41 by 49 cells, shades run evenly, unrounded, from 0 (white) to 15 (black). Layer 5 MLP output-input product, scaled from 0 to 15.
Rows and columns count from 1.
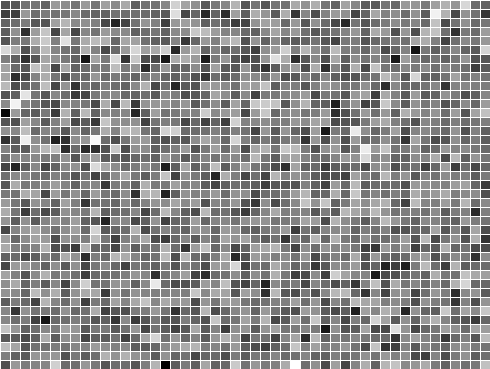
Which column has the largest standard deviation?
17
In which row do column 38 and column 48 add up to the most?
28
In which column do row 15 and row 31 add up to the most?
33
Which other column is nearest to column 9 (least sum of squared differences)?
21
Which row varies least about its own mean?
40
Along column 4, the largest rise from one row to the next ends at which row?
34
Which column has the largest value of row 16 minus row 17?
6
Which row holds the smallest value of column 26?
12
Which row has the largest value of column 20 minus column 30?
41
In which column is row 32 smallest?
16
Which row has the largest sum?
19
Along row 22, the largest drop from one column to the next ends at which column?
15
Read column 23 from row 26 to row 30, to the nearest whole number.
6 5 7 5 6
